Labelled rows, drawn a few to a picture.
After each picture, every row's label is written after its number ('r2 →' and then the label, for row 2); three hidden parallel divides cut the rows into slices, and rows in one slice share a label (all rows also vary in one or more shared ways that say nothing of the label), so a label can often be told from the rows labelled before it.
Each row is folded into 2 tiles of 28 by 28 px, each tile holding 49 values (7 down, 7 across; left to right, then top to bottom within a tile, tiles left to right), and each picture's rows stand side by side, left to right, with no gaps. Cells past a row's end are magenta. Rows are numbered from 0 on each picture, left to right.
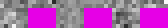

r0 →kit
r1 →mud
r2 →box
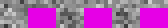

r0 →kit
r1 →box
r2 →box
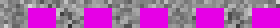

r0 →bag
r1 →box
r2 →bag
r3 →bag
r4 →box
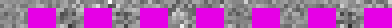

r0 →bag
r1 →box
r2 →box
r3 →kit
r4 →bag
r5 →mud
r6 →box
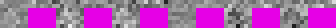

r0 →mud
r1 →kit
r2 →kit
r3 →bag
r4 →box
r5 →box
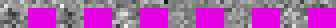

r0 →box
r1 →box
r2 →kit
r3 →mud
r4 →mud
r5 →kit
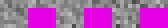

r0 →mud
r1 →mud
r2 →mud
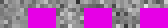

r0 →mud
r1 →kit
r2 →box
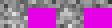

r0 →kit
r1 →kit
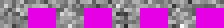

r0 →box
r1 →kit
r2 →box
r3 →kit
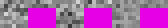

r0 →kit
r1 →box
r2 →mud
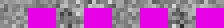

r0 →mud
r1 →box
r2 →bag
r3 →box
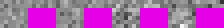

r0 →mud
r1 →bag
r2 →box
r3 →kit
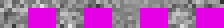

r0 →box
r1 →kit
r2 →bag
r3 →kit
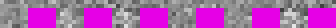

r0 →bag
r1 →kit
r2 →kit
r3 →bag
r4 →mud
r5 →kit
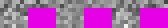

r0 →kit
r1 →mud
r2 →kit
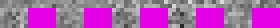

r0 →bag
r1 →bag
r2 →box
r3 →box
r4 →mud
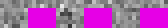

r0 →bag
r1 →box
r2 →mud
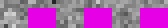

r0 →kit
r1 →mud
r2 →bag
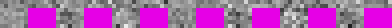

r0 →mud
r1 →box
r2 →kit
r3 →bag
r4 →box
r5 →kit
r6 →box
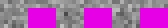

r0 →bag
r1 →bag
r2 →bag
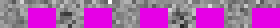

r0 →bag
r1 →box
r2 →mud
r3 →box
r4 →mud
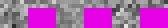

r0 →box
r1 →bag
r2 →kit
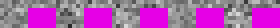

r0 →bag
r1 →box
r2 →kit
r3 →bag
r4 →kit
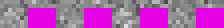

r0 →mud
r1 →mud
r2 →kit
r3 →mud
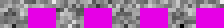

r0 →box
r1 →kit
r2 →box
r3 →box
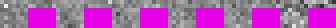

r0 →bag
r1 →bag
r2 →bag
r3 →mud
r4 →mud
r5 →kit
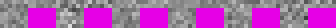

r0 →mud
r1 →kit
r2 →bag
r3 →mud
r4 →bag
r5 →bag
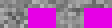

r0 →bag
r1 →mud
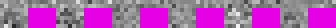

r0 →box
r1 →box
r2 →mud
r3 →mud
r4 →kit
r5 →bag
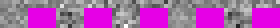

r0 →mud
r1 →box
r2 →kit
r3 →mud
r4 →box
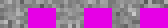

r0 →mud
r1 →mud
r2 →bag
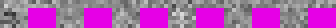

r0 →box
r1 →mud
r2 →mud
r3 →kit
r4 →mud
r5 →bag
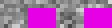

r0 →mud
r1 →box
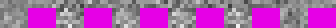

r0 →mud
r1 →kit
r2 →kit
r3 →kit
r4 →kit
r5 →bag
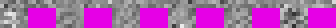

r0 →kit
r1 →bag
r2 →mud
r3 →kit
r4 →mud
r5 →box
